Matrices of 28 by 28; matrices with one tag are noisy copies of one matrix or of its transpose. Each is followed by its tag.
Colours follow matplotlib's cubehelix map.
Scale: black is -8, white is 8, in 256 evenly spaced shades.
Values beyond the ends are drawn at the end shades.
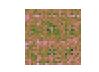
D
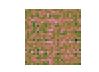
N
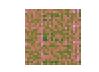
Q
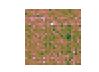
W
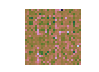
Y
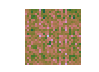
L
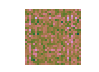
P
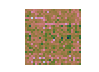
W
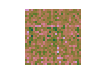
Q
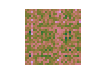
D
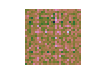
Y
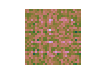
N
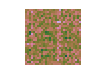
D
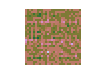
Y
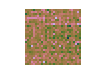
W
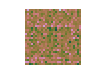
Q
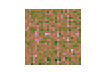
N
